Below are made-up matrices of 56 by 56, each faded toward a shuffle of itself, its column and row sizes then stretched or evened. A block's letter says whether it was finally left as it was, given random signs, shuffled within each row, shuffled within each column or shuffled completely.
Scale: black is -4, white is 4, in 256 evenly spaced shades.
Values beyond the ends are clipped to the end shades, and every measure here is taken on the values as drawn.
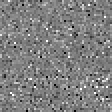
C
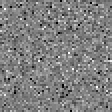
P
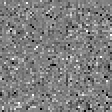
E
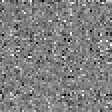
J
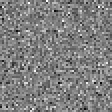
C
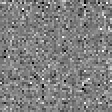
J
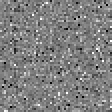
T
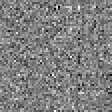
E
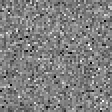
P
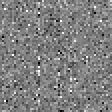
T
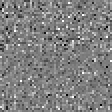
J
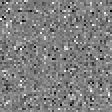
E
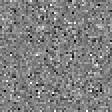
E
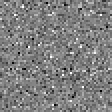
C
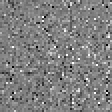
E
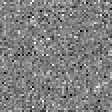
J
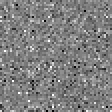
J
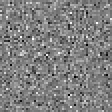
J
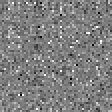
J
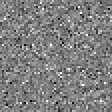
C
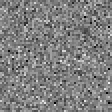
T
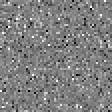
C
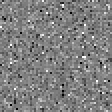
T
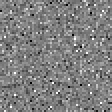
P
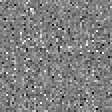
T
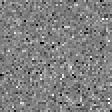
P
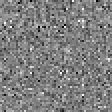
E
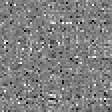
J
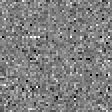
J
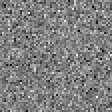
P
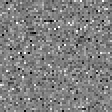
C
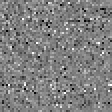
C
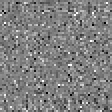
J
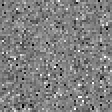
T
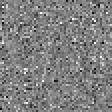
E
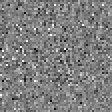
E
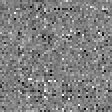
J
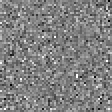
E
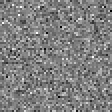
C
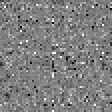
J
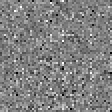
E
